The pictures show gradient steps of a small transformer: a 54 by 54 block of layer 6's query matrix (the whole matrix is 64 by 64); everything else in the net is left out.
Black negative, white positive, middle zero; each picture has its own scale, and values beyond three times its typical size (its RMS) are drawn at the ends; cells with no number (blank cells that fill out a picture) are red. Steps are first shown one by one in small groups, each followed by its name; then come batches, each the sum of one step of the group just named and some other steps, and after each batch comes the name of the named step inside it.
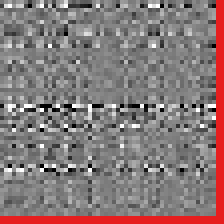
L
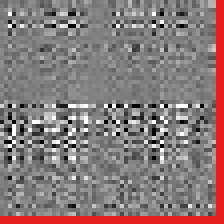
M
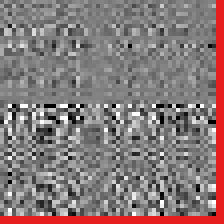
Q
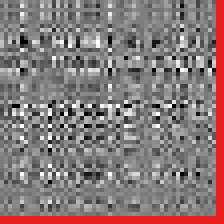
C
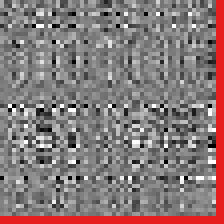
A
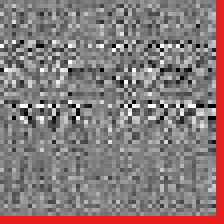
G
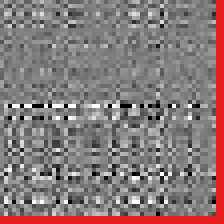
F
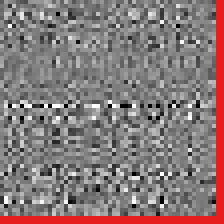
F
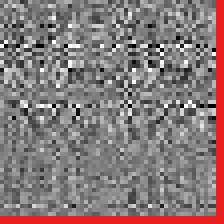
G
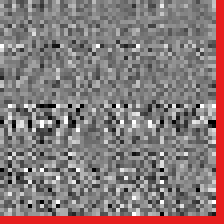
Q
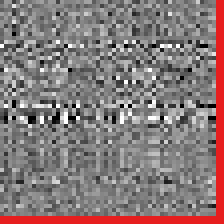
G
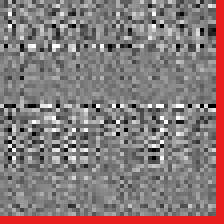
M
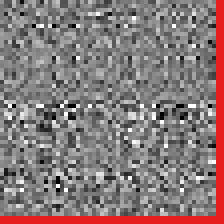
A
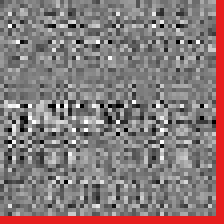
M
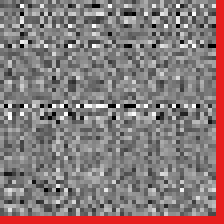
Q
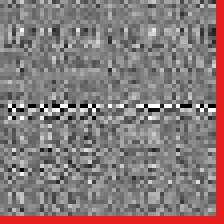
C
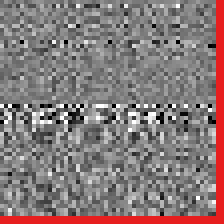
Q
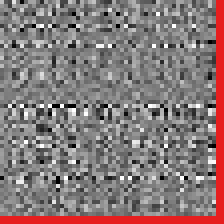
A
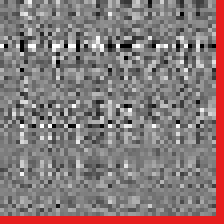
C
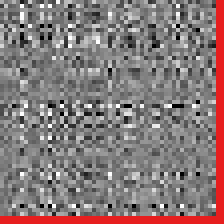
C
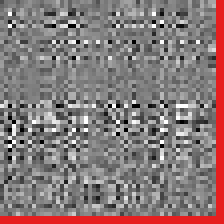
M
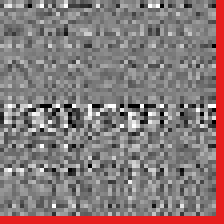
L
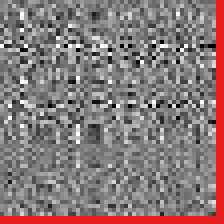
Q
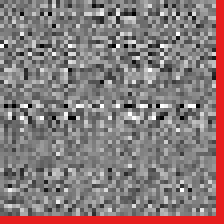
G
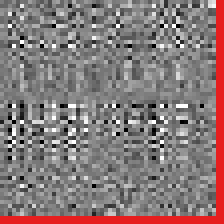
M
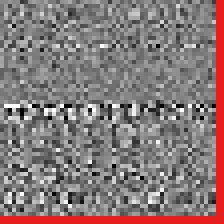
F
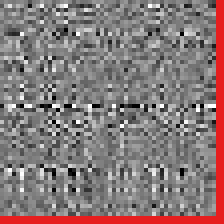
L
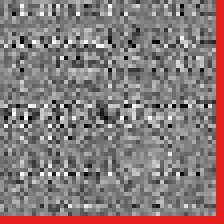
C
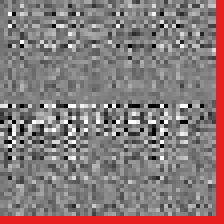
M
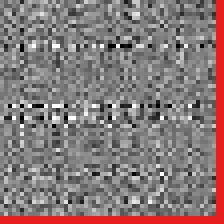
F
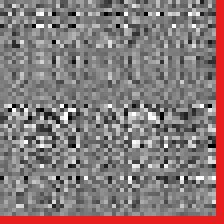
A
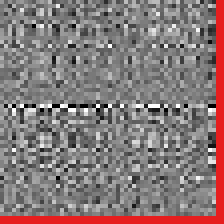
A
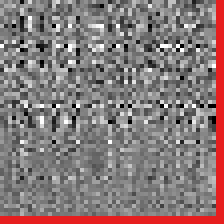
G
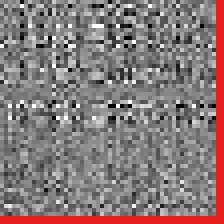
G
